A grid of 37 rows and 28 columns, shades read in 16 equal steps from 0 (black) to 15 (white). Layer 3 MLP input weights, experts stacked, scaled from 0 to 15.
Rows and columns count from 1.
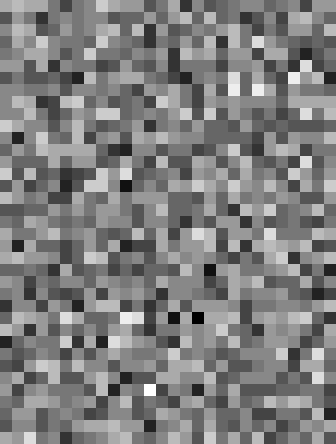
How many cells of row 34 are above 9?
7
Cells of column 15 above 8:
14
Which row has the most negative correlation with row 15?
13
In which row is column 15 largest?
30
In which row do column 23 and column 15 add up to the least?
6
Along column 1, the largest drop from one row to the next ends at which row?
29
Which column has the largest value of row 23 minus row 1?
16
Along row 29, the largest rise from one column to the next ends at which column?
10
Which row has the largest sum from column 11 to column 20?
37
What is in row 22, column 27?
9
